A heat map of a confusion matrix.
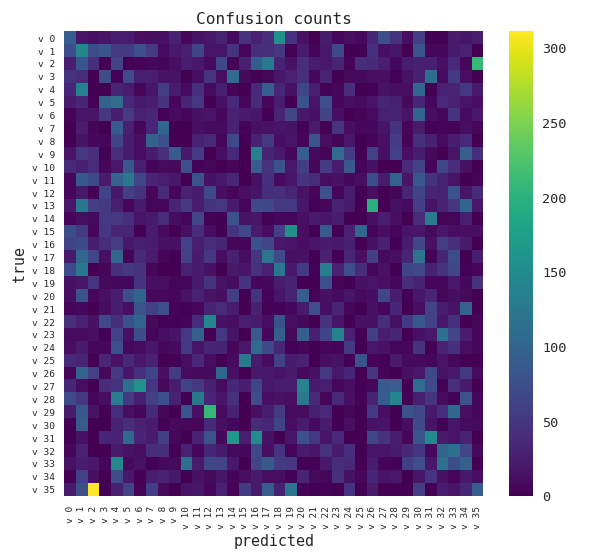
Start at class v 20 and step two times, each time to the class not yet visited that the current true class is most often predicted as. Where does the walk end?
v 30
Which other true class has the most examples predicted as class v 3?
v 5
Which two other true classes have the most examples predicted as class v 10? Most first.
v 33, v 29
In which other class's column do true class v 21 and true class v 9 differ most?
v 16
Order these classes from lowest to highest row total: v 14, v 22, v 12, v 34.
v 34, v 14, v 12, v 22
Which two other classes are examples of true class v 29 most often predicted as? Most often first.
v 12, v 33
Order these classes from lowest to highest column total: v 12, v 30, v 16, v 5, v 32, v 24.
v 24, v 32, v 12, v 5, v 16, v 30
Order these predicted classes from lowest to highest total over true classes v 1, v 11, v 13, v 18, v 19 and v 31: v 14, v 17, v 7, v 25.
v 25, v 7, v 17, v 14
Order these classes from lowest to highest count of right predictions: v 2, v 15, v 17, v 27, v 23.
v 2, v 15, v 27, v 17, v 23
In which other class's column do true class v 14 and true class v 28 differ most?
v 20
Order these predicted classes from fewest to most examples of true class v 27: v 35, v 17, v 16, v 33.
v 35, v 17, v 33, v 16
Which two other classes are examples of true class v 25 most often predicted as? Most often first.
v 15, v 18
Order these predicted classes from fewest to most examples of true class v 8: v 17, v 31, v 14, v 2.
v 2, v 31, v 17, v 14
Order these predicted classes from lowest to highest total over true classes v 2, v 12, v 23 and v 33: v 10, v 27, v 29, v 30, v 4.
v 27, v 29, v 30, v 10, v 4
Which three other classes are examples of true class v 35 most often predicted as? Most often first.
v 2, v 19, v 17
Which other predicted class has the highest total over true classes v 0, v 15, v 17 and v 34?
v 18
